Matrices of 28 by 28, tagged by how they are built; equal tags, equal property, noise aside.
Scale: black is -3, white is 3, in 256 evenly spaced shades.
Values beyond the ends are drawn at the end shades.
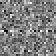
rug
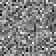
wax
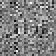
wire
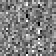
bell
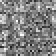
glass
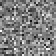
wire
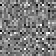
wire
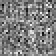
glass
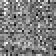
glass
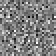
wire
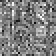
glass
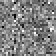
bell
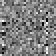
wire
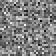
glass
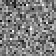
wax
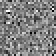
wire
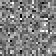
wire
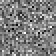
wax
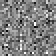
bell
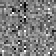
bell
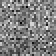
glass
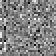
bell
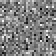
bell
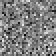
wax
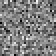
glass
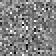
bell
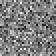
wax
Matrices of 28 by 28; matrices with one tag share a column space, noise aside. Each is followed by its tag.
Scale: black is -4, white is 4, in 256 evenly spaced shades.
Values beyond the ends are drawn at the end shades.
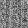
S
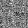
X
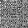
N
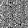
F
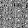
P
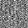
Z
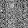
P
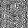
P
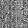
S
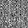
N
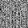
Z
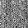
S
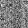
P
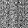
F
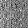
P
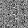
N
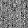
P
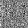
X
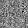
X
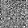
N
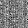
S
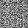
F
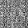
X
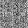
X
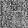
Z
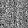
X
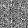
P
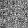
S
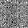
F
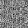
S
